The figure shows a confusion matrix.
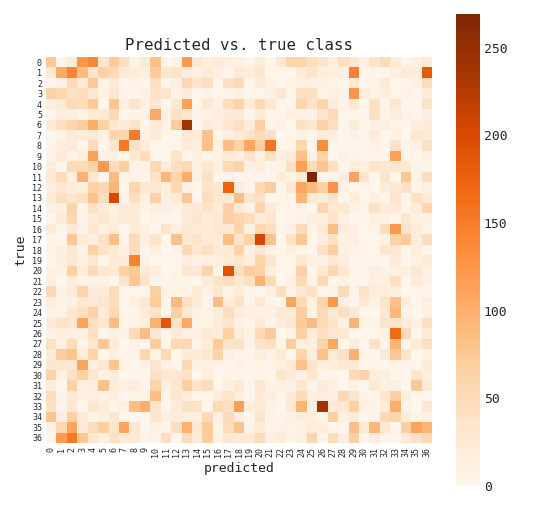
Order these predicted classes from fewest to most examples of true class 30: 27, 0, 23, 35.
27, 23, 35, 0
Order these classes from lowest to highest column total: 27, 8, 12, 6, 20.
12, 8, 27, 20, 6
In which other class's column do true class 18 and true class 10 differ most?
24
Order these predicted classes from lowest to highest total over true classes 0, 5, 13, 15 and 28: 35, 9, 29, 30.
30, 35, 9, 29
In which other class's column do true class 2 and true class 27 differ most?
33
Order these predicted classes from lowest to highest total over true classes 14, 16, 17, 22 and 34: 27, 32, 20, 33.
32, 27, 33, 20
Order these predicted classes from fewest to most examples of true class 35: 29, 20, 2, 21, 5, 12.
21, 20, 12, 5, 29, 2
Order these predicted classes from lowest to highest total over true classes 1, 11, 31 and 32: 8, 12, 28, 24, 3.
8, 28, 24, 12, 3
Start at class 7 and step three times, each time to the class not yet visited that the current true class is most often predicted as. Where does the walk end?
20
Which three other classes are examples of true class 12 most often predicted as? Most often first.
17, 27, 24
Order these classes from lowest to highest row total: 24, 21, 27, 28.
21, 24, 28, 27
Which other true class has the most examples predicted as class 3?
0
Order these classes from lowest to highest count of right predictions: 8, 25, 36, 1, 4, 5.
5, 8, 36, 4, 25, 1
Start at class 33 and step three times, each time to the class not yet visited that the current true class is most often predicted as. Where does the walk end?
4
